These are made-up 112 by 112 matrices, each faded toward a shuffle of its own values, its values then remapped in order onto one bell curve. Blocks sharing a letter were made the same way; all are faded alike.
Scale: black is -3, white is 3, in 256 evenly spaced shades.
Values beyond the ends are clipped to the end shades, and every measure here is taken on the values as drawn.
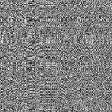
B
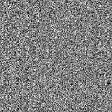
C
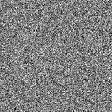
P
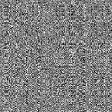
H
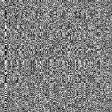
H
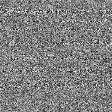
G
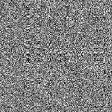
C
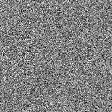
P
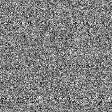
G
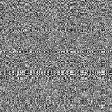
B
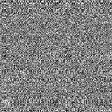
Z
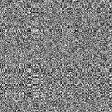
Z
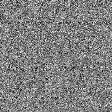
G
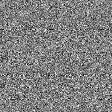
G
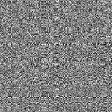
B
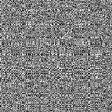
B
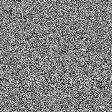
G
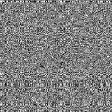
B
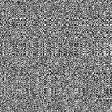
Z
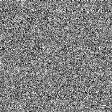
G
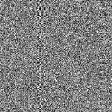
C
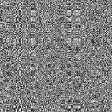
H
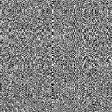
H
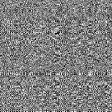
Z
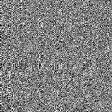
C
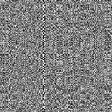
H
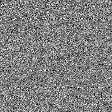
G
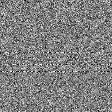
G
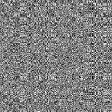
H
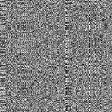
H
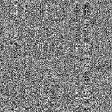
C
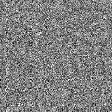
C
